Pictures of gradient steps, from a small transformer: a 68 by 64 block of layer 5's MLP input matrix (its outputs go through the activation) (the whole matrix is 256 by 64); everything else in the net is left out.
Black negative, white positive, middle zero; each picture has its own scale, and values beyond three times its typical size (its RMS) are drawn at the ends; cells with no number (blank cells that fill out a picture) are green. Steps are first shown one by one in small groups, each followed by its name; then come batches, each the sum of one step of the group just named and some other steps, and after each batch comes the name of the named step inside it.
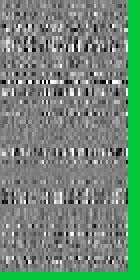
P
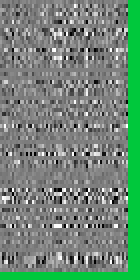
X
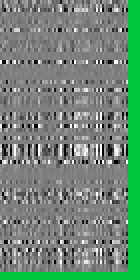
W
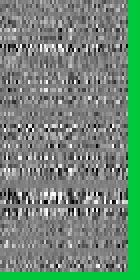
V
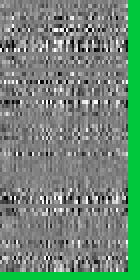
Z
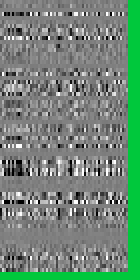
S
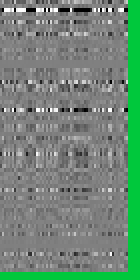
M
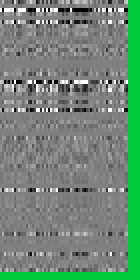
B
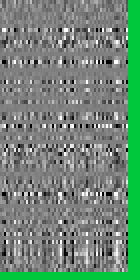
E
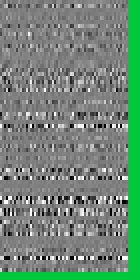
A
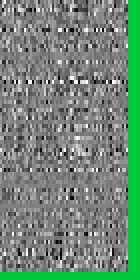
P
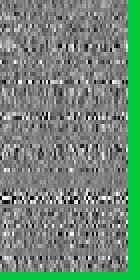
P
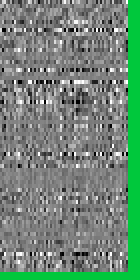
Z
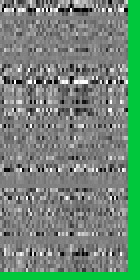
B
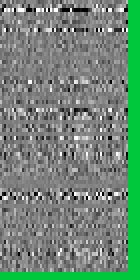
M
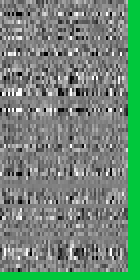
S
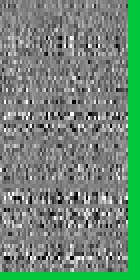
A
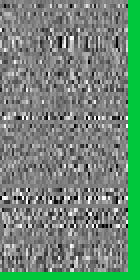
X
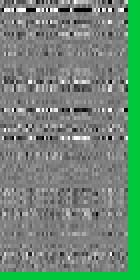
M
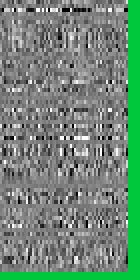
W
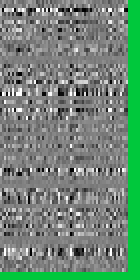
B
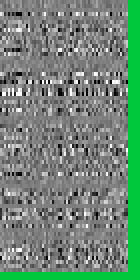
P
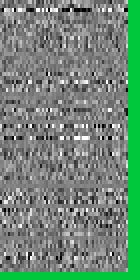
A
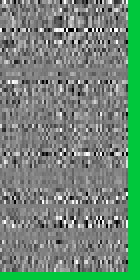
Z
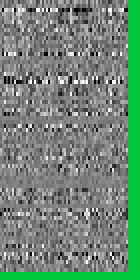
B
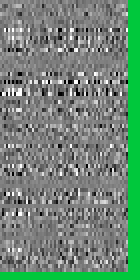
V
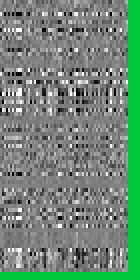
X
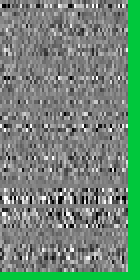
X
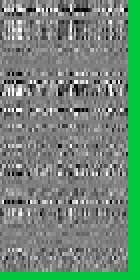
S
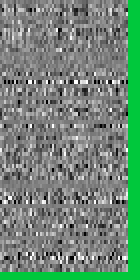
A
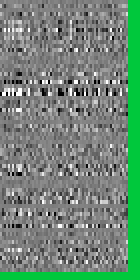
Z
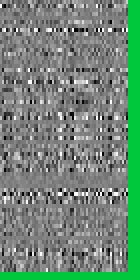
X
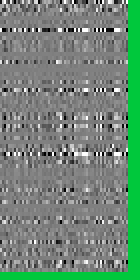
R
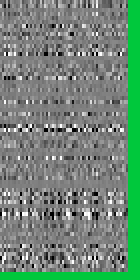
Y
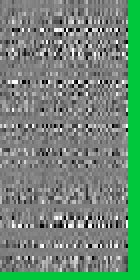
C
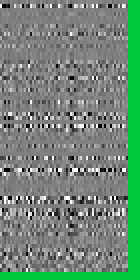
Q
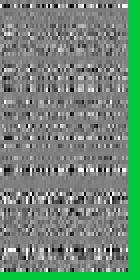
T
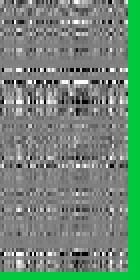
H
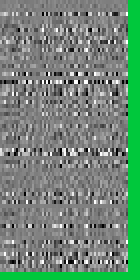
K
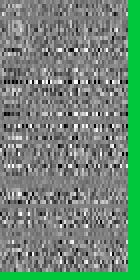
K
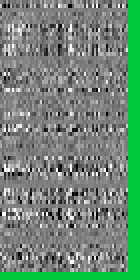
Y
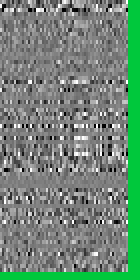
Q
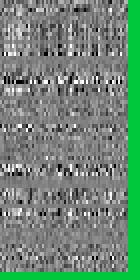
Y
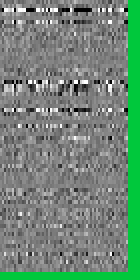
K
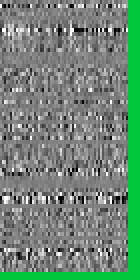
T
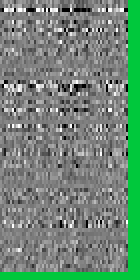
C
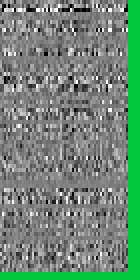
Y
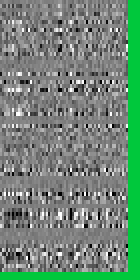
C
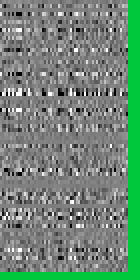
Q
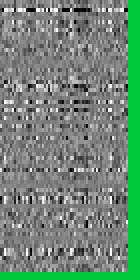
C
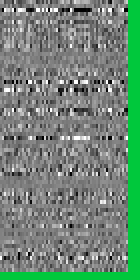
K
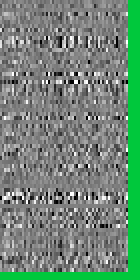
K
